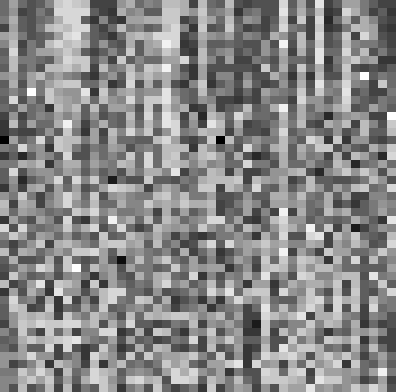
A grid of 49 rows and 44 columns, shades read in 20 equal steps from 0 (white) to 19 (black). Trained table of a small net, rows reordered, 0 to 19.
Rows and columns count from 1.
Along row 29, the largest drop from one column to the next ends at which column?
3
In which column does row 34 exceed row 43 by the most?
26
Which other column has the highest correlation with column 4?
37
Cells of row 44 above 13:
8
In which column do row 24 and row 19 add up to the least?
44
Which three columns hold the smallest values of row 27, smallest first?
32, 11, 9
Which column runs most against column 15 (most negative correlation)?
42
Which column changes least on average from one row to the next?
30
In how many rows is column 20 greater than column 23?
16
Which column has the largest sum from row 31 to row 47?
41
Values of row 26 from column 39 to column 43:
12 15 12 10 8
